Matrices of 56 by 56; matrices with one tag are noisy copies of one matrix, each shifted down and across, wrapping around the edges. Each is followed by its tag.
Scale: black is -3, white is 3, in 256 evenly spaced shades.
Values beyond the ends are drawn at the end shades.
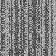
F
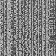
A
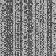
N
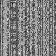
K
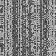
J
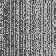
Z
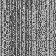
Z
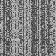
J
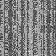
F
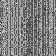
Z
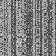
N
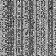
N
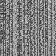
A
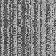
F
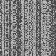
N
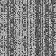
J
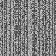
A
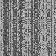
J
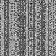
N
